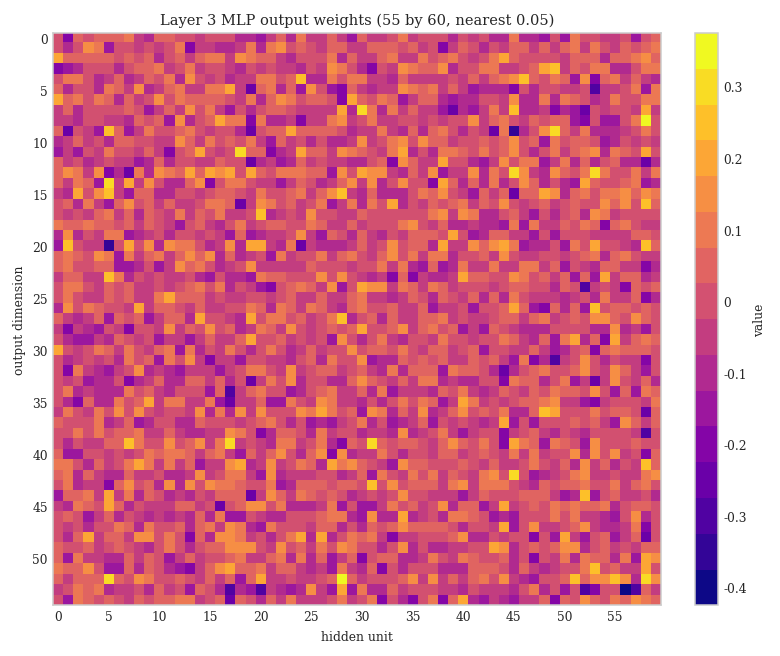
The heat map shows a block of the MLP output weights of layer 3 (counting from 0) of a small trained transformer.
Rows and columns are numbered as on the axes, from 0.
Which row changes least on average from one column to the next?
2
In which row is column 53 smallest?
5
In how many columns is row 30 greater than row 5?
33
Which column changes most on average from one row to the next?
58
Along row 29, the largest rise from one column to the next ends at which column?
55
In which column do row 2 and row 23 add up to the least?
35
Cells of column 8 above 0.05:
10
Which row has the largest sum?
13
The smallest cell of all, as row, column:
53, 56
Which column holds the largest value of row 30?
0
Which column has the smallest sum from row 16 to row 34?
49
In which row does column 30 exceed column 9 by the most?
7
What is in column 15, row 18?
-0.05
